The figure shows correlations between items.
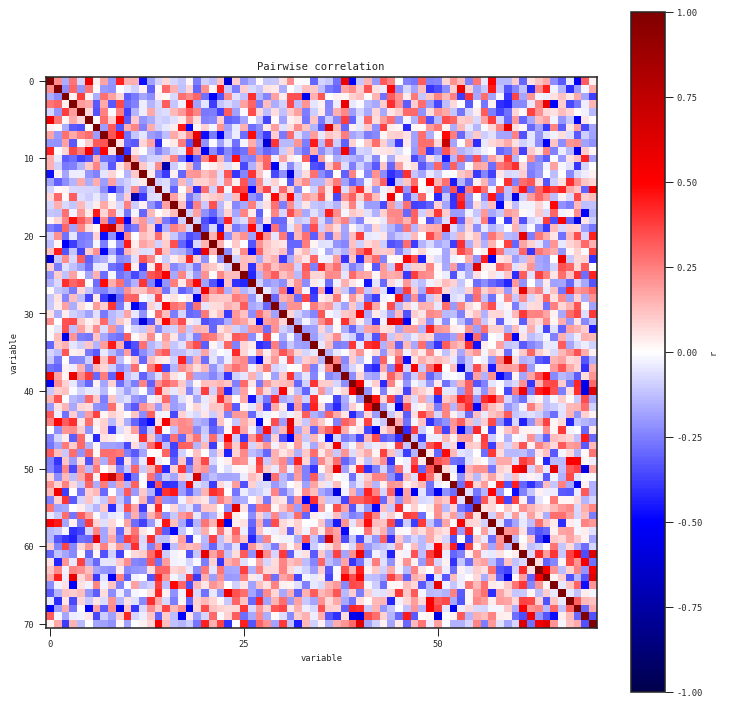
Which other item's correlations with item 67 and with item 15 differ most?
44
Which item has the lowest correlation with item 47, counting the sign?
53
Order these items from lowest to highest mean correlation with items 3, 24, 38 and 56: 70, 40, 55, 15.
40, 70, 15, 55
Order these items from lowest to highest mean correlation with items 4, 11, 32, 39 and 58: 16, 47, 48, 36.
48, 16, 36, 47
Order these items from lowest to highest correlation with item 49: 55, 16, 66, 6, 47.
16, 66, 55, 6, 47
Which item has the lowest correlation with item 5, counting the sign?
68
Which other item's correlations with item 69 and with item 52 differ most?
62
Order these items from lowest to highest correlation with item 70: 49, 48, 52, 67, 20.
52, 49, 67, 48, 20
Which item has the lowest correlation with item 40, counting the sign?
69
